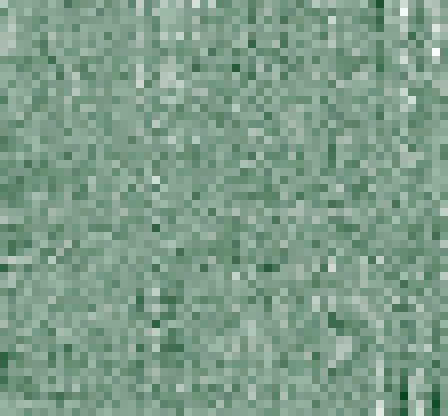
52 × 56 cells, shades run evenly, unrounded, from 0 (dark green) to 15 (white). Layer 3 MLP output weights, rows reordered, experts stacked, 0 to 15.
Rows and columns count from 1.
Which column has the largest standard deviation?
51
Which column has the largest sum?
56
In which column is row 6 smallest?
32
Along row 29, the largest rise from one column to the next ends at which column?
21
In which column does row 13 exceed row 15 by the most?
52
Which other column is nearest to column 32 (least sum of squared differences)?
36
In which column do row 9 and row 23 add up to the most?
20
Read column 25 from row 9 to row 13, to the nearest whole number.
3 9 7 9 6
